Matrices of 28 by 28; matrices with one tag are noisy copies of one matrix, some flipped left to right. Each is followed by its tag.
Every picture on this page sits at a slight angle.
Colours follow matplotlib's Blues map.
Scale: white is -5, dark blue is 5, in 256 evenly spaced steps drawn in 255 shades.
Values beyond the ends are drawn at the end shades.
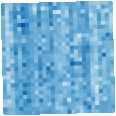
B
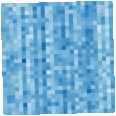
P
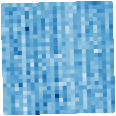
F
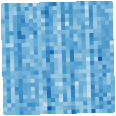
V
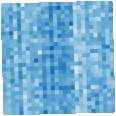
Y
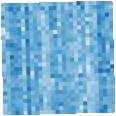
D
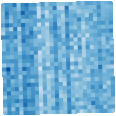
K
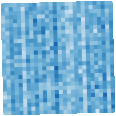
F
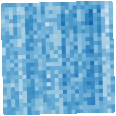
B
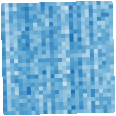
P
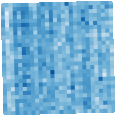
B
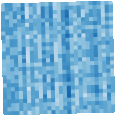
V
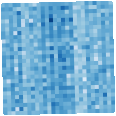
Y
